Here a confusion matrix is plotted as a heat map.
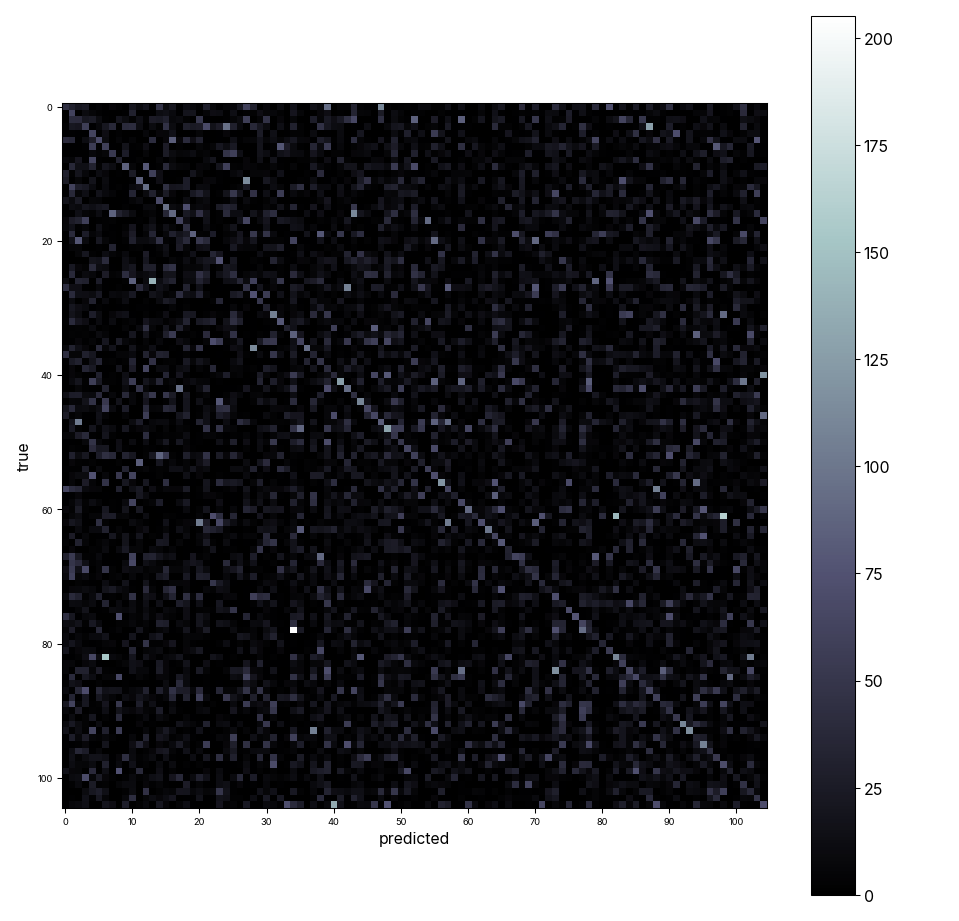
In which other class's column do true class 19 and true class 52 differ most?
14
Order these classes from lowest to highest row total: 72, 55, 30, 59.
30, 59, 55, 72
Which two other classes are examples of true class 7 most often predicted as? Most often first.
25, 24
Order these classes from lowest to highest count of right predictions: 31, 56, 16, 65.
65, 16, 31, 56
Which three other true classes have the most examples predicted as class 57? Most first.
62, 47, 27
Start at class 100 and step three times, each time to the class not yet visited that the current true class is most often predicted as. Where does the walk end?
43
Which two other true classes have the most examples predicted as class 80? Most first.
19, 61
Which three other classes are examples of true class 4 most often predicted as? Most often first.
91, 55, 85
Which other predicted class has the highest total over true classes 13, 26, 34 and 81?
10
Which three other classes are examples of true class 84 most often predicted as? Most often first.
73, 59, 89
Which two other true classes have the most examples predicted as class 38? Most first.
67, 19
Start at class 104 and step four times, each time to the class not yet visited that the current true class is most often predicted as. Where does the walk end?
22
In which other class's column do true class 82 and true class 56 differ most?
6
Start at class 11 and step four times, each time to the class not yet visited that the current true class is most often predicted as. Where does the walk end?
54
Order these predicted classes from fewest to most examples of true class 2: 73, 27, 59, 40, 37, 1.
73, 40, 37, 1, 27, 59
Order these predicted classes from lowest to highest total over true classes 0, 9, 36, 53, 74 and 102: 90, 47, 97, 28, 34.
97, 34, 90, 28, 47
